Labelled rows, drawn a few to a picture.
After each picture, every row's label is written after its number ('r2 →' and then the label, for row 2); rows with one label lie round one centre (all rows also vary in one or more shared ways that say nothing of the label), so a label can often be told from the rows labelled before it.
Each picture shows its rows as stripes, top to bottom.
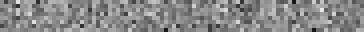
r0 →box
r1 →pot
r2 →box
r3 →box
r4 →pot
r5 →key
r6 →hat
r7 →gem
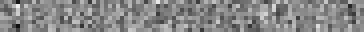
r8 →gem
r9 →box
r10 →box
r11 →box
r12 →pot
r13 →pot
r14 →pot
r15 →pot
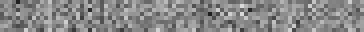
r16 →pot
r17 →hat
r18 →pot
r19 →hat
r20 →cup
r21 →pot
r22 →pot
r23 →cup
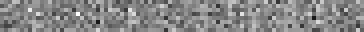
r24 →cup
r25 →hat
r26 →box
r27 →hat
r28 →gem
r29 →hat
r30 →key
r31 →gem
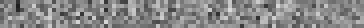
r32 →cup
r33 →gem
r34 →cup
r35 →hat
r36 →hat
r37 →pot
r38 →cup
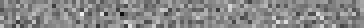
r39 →pot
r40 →cup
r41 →hat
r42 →key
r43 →box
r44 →gem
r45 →box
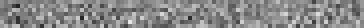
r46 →gem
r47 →pot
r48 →key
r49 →hat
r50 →pot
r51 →gem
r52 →cup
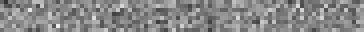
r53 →key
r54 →gem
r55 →box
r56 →cup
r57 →hat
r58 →pot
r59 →cup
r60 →gem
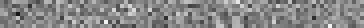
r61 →cup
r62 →gem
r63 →cup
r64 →pot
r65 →gem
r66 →pot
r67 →key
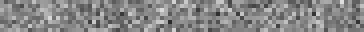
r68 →key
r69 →pot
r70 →hat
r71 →hat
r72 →cup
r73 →hat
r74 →box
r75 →hat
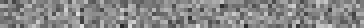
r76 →key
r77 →pot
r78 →pot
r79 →cup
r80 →box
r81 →hat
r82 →key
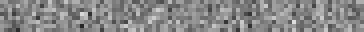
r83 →pot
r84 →hat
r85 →hat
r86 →key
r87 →box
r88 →key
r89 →pot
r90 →pot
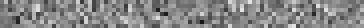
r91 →cup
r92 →key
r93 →key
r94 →gem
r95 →gem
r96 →pot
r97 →cup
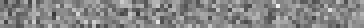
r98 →gem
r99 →gem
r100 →key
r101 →cup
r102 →gem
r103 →gem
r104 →cup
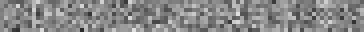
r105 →key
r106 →key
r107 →gem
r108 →cup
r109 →gem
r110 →key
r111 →gem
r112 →pot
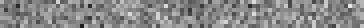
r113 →gem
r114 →pot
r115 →box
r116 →gem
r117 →hat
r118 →cup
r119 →pot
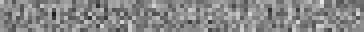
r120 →box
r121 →box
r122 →cup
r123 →cup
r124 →cup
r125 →gem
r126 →key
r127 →hat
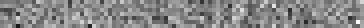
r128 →pot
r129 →pot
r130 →key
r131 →pot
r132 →key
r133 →gem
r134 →pot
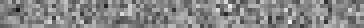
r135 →box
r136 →cup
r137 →pot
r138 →pot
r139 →cup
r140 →cup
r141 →key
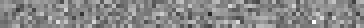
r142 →pot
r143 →cup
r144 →pot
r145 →hat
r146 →box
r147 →cup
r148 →box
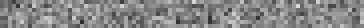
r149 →key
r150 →gem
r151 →pot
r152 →key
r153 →hat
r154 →hat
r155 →key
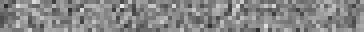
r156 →key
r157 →box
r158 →key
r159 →key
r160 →hat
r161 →hat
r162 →hat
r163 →pot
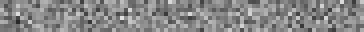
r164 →pot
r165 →box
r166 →box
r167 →cup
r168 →gem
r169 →pot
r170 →key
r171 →cup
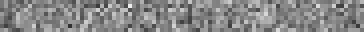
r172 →cup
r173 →box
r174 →pot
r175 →box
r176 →box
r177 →box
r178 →key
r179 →gem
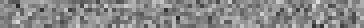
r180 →hat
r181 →pot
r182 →cup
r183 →box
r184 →hat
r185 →hat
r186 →gem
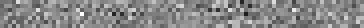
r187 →box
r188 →pot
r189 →hat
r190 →key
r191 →pot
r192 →cup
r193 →key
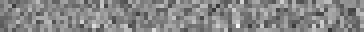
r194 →key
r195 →hat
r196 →box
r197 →gem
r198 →key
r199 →key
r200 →pot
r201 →box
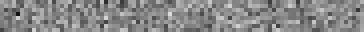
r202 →cup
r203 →cup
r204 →key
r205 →pot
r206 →key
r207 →cup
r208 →pot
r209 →gem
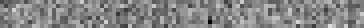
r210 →key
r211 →box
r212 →cup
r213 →cup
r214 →hat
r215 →hat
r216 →key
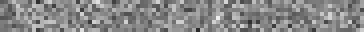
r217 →gem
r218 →key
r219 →box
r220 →key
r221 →key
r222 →pot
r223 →key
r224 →gem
